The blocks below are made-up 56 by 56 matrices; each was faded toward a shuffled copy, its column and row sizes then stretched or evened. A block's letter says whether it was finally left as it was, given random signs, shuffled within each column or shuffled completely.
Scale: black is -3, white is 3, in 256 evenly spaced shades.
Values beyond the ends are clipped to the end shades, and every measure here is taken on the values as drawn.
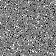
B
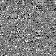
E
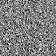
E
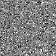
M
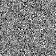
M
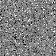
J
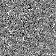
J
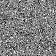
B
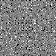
E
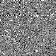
M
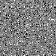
E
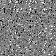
M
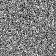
B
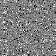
E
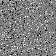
J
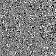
M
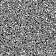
B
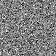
B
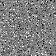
J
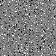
J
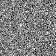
J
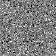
M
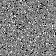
B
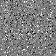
E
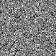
M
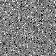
J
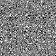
E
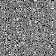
M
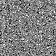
B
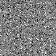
J
